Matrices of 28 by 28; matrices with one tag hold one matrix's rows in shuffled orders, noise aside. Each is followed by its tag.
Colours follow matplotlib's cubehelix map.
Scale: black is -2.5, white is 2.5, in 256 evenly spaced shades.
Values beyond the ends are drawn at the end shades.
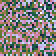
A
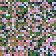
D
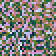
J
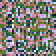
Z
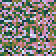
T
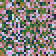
Z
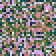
J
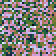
T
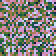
D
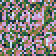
J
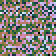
A
